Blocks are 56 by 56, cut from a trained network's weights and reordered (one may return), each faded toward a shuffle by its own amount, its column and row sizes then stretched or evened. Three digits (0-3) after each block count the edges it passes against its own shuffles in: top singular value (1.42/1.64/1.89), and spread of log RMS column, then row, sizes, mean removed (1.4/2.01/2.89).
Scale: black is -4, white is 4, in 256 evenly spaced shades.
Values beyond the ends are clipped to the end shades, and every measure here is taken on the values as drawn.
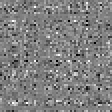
1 2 3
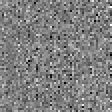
0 2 0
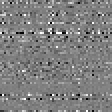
2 1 3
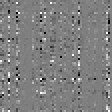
2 3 1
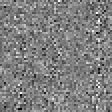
0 2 0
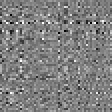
3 2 2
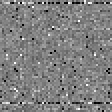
3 0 1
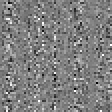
0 3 0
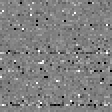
1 0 2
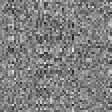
3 2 0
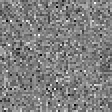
0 1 1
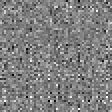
1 2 2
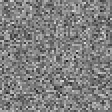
2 0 0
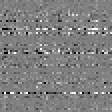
2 1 3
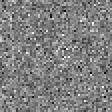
0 0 0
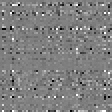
2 2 3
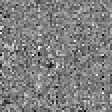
1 2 1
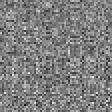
3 1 1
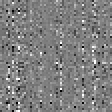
0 3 1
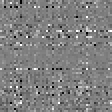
1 2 3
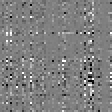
1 3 2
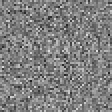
1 1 0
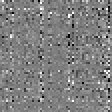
0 3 2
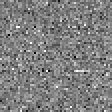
0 0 1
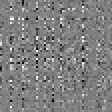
2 3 2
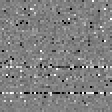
3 0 2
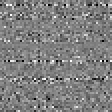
2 0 3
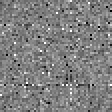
1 1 0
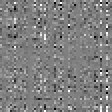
2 3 2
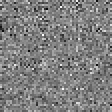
2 1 2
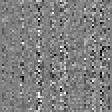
2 3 0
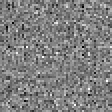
0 1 1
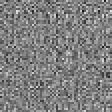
3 1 1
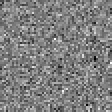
1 1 0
